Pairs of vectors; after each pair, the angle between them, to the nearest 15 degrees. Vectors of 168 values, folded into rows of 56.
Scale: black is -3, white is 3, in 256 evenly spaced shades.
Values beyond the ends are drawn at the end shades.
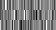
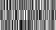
45 degrees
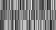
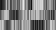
120 degrees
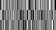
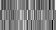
165 degrees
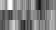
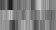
165 degrees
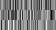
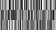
45 degrees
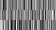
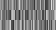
75 degrees
